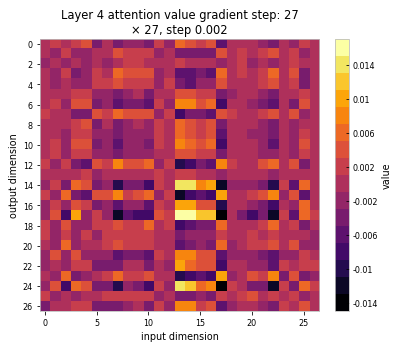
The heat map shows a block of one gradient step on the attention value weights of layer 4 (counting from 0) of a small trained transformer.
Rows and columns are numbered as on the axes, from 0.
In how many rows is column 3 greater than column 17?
16
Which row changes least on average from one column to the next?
13
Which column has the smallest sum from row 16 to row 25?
17
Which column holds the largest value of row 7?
7
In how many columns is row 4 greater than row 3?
6
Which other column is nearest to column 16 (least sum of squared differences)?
15
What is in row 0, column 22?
-0.004
